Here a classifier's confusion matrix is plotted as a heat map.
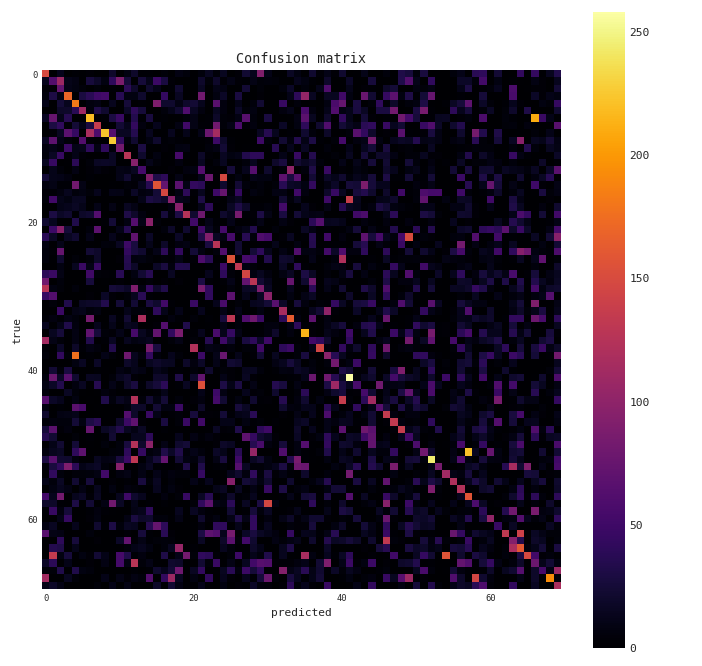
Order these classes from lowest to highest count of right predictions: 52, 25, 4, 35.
25, 4, 35, 52
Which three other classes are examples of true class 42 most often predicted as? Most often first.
21, 39, 45
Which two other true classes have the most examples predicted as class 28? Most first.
51, 33
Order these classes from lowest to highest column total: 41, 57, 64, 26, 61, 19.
19, 61, 26, 41, 57, 64
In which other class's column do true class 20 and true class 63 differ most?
46
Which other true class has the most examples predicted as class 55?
62
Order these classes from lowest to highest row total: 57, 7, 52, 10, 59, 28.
10, 59, 28, 57, 7, 52
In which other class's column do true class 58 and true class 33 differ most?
30
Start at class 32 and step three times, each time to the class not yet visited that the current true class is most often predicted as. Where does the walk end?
15
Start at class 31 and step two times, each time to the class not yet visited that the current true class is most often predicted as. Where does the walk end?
12
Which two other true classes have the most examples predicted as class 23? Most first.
8, 7
